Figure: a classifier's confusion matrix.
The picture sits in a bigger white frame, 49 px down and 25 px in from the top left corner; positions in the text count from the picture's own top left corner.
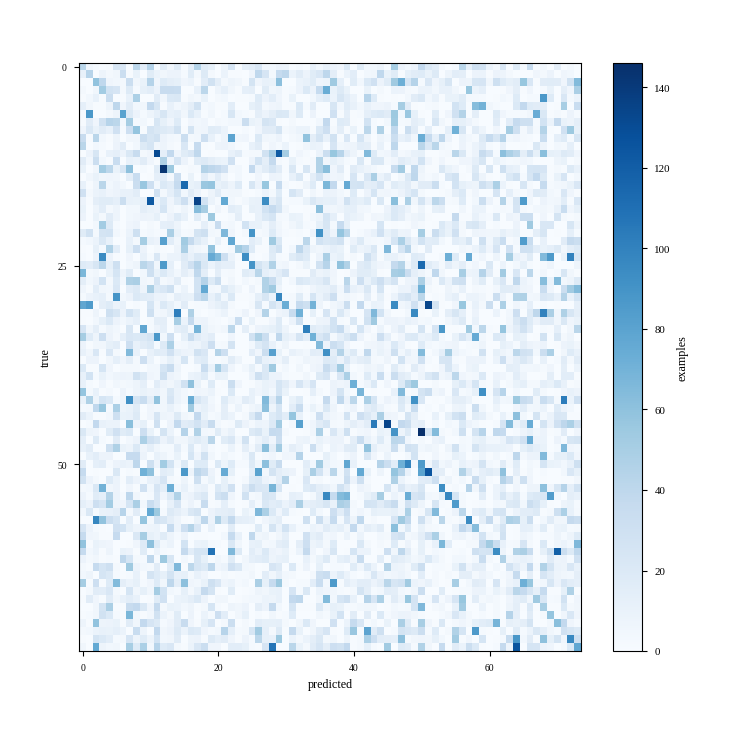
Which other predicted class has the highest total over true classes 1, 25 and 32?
50
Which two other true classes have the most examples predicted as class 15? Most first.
51, 65
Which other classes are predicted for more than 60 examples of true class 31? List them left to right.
14, 32, 43, 49, 68
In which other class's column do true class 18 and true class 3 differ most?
36
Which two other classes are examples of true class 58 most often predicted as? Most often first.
46, 16
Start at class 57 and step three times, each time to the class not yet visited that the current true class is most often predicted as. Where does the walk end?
66
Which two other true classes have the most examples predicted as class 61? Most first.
70, 15
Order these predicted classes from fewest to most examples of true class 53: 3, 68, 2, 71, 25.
2, 25, 71, 68, 3
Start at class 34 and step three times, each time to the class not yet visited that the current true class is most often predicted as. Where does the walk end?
5
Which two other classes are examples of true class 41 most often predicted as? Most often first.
59, 47
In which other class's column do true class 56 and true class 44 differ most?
10
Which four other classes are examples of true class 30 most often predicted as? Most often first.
51, 46, 1, 0
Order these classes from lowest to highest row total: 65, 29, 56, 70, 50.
70, 29, 56, 50, 65
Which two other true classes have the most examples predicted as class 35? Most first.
21, 18
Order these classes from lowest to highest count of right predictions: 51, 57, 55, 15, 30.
30, 55, 57, 15, 51
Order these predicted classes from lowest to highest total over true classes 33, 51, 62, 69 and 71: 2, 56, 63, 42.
2, 63, 56, 42
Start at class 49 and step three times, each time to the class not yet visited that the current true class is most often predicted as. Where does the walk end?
48
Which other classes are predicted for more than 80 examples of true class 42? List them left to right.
7, 49, 71
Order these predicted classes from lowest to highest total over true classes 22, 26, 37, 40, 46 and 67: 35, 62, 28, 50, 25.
25, 35, 28, 62, 50
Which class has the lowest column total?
23
